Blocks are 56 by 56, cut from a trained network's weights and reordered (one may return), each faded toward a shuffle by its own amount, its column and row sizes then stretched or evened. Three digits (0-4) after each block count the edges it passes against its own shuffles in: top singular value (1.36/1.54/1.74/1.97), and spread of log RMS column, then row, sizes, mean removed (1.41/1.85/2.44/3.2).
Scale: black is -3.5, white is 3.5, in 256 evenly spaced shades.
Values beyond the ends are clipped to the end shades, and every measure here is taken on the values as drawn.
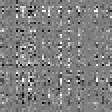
1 4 3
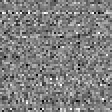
1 0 3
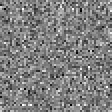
2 0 1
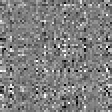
4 3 2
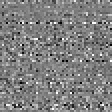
0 1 4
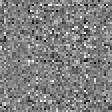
1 3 2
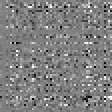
0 4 4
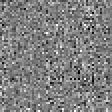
1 2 0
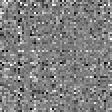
0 3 3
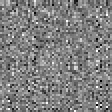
4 3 0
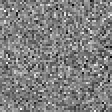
1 0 0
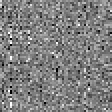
3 3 0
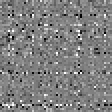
3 3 3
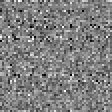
0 1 2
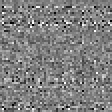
4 1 3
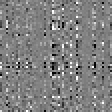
4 4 2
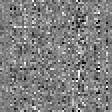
1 4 1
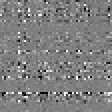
3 2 4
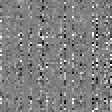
2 4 2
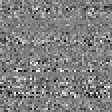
0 1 4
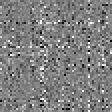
2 3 2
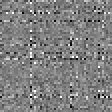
3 2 3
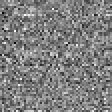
3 0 1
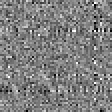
3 1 2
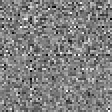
2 0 2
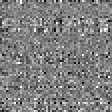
4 2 3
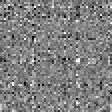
2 3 2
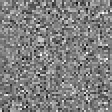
3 1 0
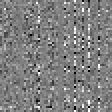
2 4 1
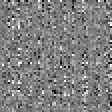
1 4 2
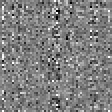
1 3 1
